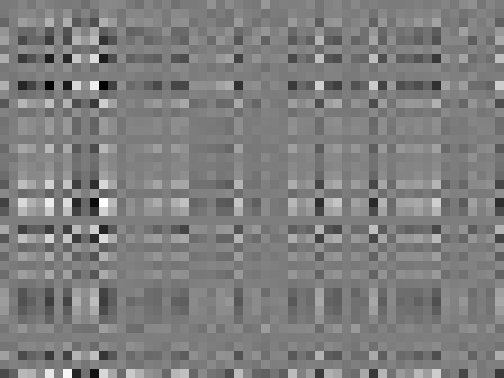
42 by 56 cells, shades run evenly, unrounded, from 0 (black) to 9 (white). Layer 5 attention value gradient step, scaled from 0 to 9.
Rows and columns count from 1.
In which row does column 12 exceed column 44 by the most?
23
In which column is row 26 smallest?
12
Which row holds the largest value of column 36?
10
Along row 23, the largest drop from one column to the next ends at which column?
9
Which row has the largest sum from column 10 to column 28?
42
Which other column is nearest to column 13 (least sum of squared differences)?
38
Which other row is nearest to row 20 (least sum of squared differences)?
6
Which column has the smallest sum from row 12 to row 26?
11
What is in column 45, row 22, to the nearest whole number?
4
